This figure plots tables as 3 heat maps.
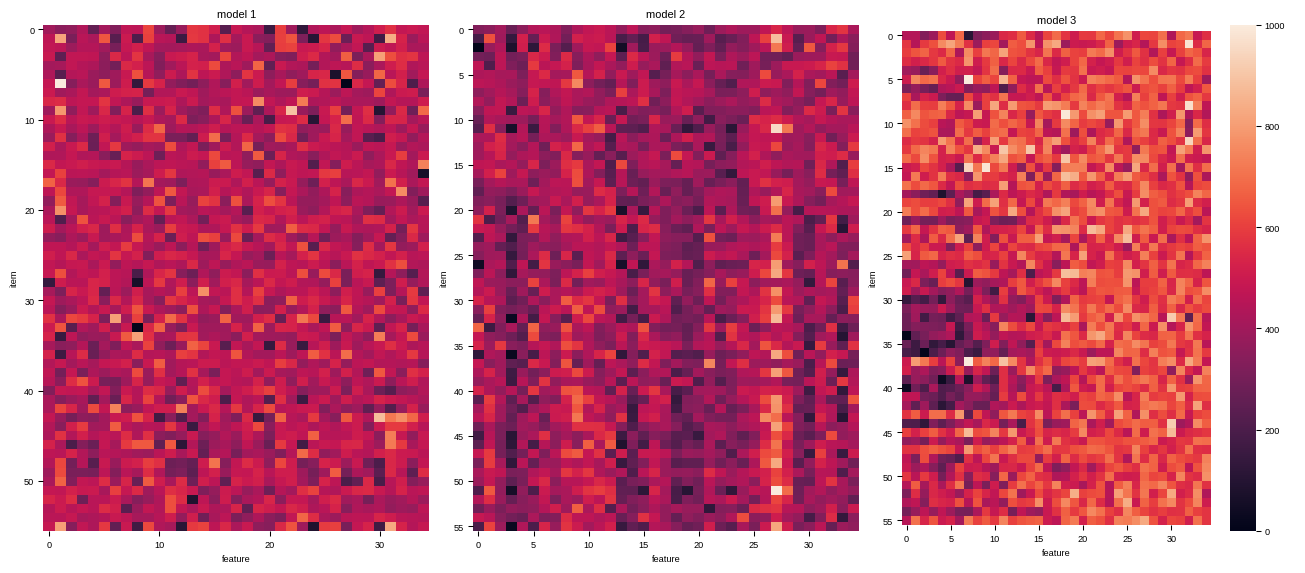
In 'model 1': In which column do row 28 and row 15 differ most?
0
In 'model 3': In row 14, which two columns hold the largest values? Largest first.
18, 11
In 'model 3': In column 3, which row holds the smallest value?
35
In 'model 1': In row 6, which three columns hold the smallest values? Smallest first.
27, 8, 33
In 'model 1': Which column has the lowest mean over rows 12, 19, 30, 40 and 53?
30
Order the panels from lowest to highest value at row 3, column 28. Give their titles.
model 2, model 1, model 3
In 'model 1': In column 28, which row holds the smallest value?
50
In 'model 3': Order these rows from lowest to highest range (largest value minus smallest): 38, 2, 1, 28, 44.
2, 38, 1, 28, 44
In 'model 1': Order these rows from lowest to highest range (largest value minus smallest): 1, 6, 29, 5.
29, 5, 1, 6
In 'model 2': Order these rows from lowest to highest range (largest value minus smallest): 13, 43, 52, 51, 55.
52, 13, 43, 55, 51
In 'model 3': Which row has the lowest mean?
36
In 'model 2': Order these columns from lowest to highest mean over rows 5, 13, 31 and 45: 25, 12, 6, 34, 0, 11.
0, 12, 25, 6, 34, 11
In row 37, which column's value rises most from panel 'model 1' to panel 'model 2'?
8
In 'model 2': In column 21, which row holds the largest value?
37
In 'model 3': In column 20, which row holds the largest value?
25
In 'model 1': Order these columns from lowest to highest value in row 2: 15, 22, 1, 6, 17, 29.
29, 6, 17, 1, 15, 22
